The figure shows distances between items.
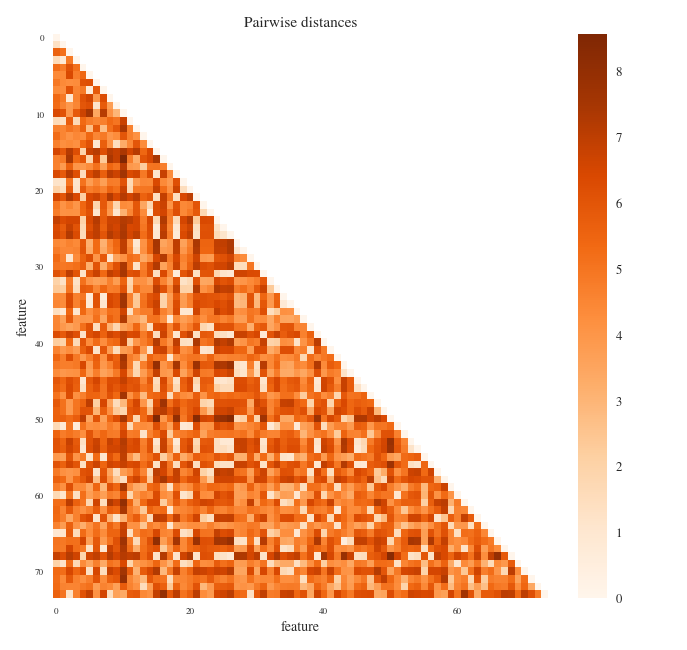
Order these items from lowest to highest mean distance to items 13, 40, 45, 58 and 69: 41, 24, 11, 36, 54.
36, 11, 41, 54, 24
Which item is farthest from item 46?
50
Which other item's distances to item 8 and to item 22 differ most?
2
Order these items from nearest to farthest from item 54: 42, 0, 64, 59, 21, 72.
21, 64, 42, 59, 72, 0
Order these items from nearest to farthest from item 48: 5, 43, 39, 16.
39, 43, 5, 16
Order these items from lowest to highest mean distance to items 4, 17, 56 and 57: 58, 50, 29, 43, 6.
6, 29, 58, 43, 50
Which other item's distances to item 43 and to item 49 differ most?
66
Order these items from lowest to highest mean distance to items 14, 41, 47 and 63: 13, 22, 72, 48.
22, 48, 72, 13
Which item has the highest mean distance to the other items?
10
